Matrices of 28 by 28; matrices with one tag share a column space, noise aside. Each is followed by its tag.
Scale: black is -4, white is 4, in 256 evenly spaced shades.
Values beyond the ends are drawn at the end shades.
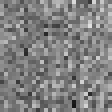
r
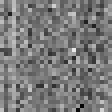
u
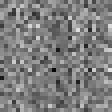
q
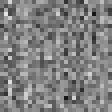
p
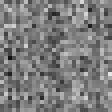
p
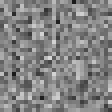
p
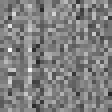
q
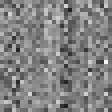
q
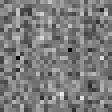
p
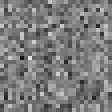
p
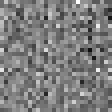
q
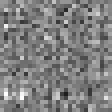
p
